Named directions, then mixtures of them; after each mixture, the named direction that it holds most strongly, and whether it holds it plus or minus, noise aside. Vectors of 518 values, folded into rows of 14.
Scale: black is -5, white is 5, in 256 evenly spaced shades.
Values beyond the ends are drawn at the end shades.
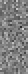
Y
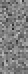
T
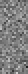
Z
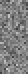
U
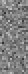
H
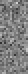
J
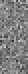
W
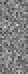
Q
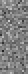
H, plus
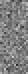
U, minus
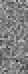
W, plus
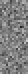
Y, plus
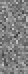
T, minus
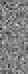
H, minus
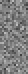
U, plus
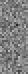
Q, minus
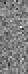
Y, minus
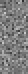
T, plus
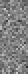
Z, plus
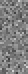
Z, minus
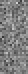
T, minus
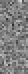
T, plus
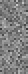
Q, plus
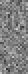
U, minus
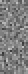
T, minus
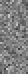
U, plus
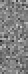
W, plus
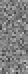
Z, minus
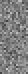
U, plus
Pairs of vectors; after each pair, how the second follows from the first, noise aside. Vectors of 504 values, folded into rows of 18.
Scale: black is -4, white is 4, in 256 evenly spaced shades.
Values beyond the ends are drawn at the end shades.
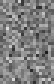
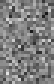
wrapped around.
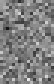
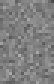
wrapped around, shrunk.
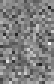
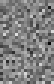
sign-scrambled.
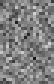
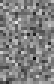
sign-scrambled.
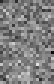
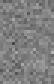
wrapped around, shrunk.
